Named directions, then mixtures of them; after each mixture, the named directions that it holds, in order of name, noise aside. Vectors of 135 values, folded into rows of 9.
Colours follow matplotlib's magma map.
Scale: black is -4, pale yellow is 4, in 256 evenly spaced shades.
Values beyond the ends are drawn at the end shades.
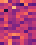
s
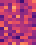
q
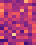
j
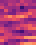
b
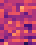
b, j.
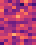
b, j, s.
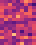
b, j, s.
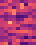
b, s.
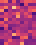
j, q, s.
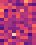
j, s.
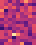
j, s.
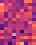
b, j.
